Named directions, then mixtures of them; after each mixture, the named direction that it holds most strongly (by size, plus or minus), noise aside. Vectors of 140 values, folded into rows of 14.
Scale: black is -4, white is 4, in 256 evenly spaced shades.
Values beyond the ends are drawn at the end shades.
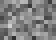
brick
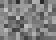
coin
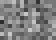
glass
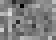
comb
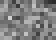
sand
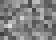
brick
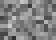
brick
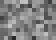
brick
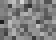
brick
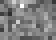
comb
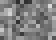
comb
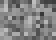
sand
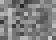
comb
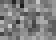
glass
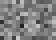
glass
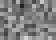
coin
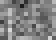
comb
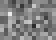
comb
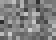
glass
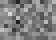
coin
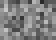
coin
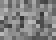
glass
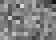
sand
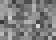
sand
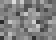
glass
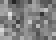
sand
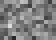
brick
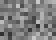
glass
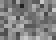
coin
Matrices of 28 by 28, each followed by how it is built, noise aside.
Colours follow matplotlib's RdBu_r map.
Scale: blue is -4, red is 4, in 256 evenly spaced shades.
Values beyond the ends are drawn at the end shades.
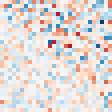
upper triangular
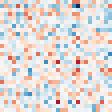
low rank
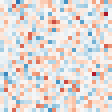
noise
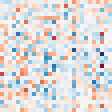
low rank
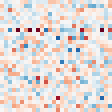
uneven rows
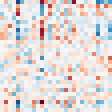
low rank
